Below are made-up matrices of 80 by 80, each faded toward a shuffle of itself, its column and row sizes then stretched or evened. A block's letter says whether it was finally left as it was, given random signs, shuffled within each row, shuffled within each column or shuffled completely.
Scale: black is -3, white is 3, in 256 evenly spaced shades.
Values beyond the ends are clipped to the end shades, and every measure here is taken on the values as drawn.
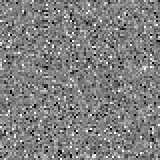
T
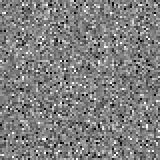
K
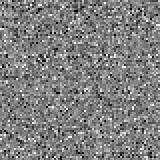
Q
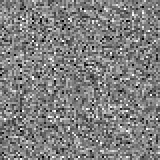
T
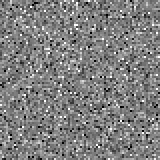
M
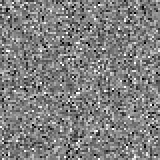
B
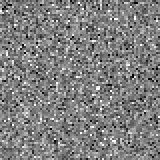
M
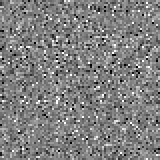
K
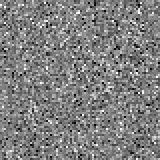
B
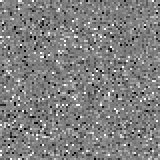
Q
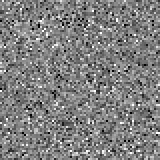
Q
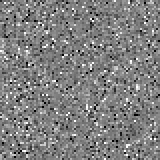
B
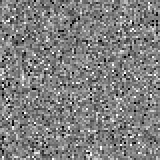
B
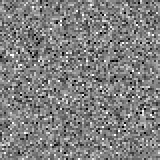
Q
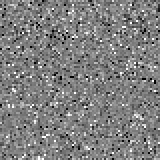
Q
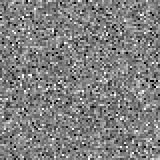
M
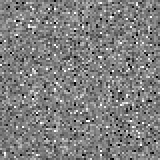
B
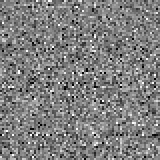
K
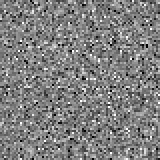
T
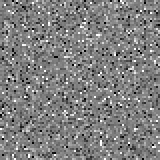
B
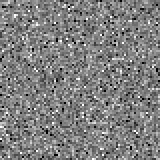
M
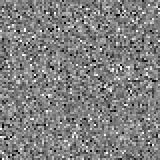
Q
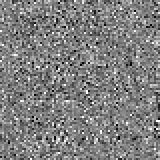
T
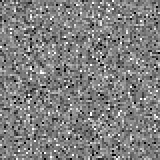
B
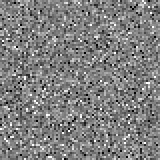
M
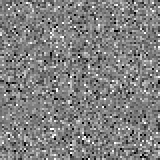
K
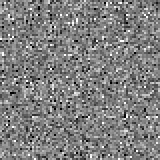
K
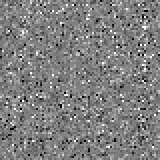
K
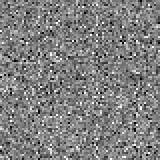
T
